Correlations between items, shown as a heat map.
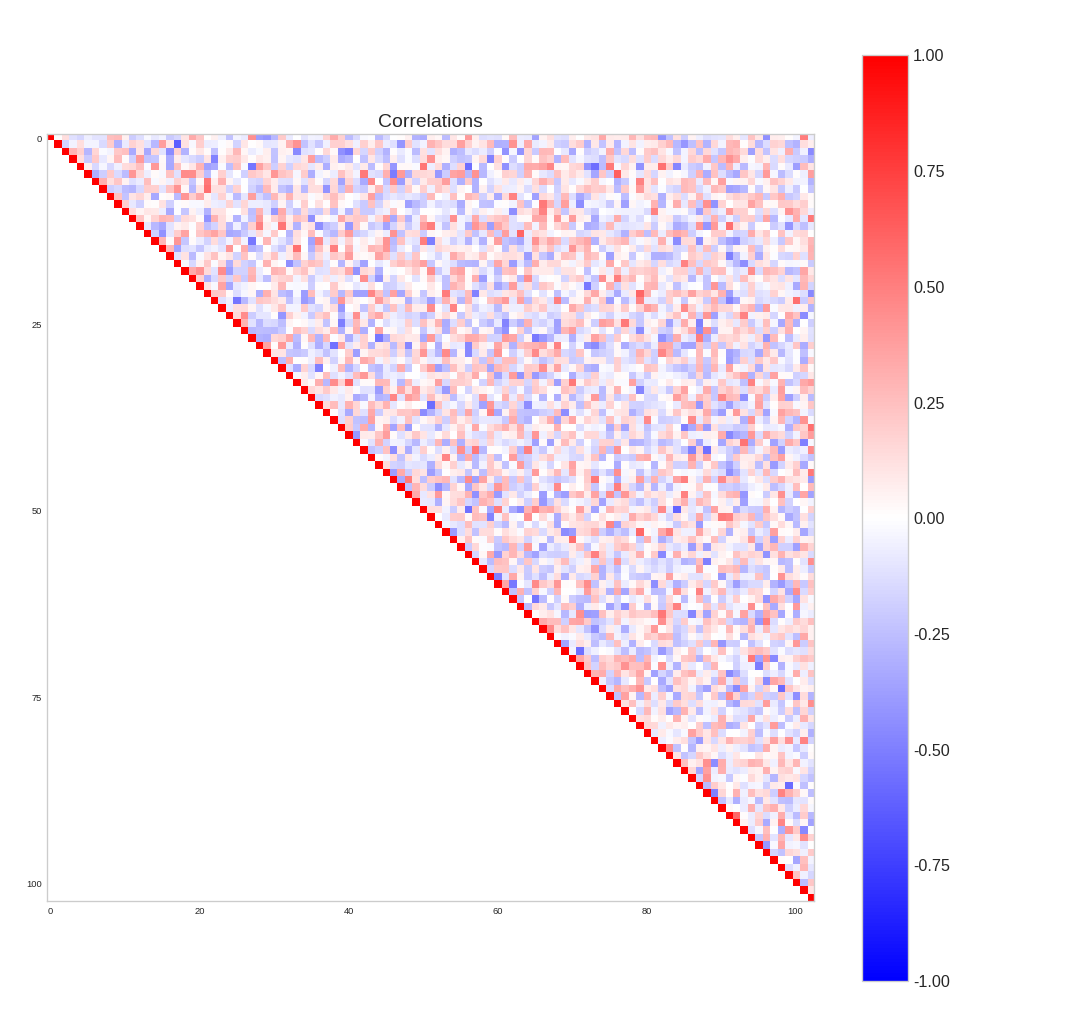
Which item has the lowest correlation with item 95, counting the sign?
71
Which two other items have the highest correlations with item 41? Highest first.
93, 24
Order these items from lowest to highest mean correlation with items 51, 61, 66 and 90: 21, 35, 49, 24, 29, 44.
44, 24, 49, 29, 21, 35
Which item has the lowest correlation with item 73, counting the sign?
4
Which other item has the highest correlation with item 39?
102
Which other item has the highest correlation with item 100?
22
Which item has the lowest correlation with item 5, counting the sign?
46
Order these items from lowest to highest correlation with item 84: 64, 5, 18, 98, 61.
64, 5, 18, 98, 61
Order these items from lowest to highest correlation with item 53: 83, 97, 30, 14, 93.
14, 93, 30, 97, 83
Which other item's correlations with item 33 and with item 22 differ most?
68
